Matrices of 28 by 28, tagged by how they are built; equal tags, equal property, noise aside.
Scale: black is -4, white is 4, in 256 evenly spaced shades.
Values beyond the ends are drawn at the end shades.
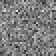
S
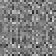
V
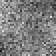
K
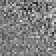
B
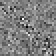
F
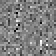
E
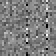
E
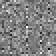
E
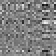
V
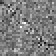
F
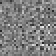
V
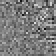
B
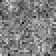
K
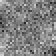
K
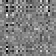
V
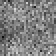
K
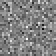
E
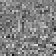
V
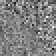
B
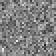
S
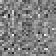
V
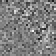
B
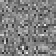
V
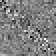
F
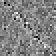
F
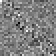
F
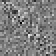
F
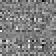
V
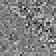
B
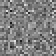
V
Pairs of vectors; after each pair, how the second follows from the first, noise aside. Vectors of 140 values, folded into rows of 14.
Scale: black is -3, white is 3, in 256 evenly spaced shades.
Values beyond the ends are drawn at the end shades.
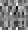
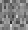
reversed, shrunk.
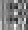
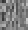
wrapped around, negated, shrunk.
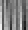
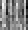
reversed, negated.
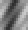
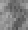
wrapped around, negated, shrunk.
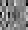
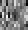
copied.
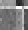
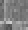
reversed, shrunk.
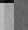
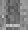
wrapped around, negated, shrunk.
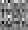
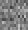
wrapped around, negated, shrunk.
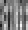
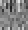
wrapped around, partly zeroed.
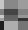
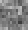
wrapped around, negated, shrunk.
